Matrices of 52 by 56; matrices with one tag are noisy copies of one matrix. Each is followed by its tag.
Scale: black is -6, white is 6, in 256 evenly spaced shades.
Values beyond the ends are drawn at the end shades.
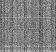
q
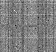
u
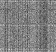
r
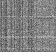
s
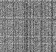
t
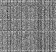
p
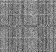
u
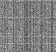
t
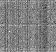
r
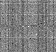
u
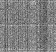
r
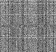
u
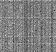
t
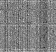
r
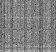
q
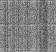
r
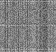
r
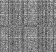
u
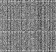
p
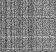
s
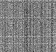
t
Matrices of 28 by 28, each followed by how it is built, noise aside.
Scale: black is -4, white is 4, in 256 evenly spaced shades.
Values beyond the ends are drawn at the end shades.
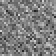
Toeplitz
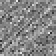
Hankel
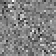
block diagonal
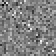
banded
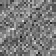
Hankel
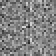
repeating rows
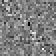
banded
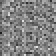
repeating rows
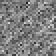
Hankel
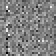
uneven columns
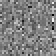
uneven columns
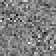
block diagonal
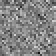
Toeplitz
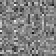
low rank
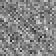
Toeplitz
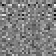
low rank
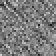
Toeplitz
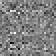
low rank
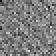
Toeplitz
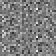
repeating rows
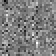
uneven columns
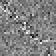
banded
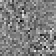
block diagonal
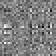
low rank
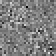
block diagonal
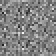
repeating rows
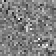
banded
